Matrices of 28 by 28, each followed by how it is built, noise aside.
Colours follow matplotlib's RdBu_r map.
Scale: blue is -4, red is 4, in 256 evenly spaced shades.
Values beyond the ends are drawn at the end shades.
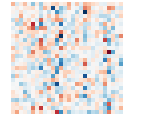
uneven columns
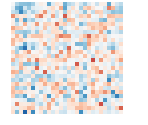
blocks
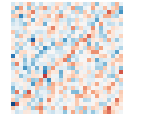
Hankel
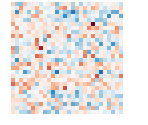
blocks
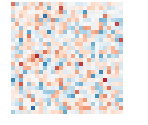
noise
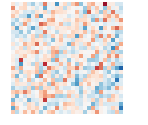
Hankel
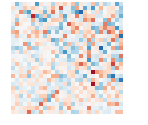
upper triangular
